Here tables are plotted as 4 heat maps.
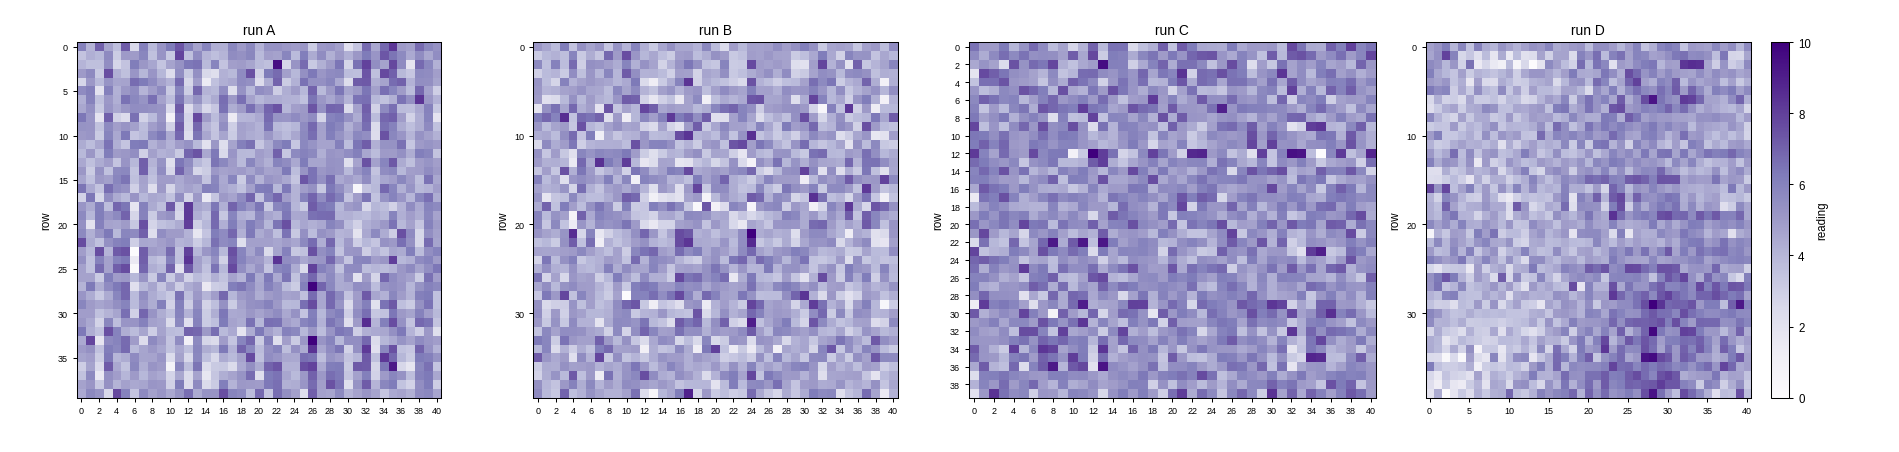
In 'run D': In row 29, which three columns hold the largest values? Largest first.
28, 39, 29
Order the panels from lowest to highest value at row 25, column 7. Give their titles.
run D, run B, run C, run A
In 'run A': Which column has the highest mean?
26
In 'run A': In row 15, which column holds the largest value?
25
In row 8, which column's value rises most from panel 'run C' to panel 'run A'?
13
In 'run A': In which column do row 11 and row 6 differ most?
16
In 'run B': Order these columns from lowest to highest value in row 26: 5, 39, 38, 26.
38, 26, 5, 39
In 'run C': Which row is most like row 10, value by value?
11
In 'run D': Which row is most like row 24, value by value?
20
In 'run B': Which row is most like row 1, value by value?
3
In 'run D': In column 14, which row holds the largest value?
10
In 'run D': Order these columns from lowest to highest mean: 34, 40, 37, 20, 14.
14, 40, 37, 20, 34
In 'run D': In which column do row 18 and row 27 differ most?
18
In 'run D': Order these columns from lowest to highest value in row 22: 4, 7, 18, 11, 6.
11, 18, 4, 6, 7
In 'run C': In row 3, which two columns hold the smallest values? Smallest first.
0, 22
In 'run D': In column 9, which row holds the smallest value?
2
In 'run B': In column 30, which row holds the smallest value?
15
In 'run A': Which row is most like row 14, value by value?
13
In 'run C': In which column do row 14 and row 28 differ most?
5
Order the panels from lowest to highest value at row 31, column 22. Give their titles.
run B, run C, run D, run A
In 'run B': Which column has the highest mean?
24
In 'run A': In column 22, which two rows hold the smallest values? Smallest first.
33, 5
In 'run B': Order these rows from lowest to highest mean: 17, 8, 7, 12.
17, 12, 7, 8
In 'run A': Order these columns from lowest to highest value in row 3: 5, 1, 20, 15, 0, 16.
15, 20, 5, 16, 0, 1
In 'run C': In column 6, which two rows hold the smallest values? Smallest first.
29, 39
